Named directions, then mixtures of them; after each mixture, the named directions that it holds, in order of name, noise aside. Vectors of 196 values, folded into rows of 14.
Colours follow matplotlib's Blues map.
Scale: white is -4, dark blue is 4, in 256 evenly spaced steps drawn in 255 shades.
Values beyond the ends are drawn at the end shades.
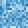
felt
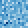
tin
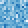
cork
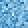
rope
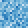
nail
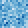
cork, felt, tin.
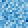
cork, nail, rope.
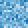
cork, felt.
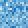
felt, rope, tin.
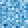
cork, tin.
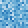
cork, nail, rope.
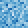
rope.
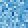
rope.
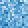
cork, rope, tin.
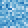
felt, rope, tin.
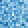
rope, tin.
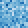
felt, rope.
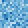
nail.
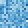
cork, felt, tin.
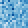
cork, rope, tin.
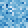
felt, nail, rope.
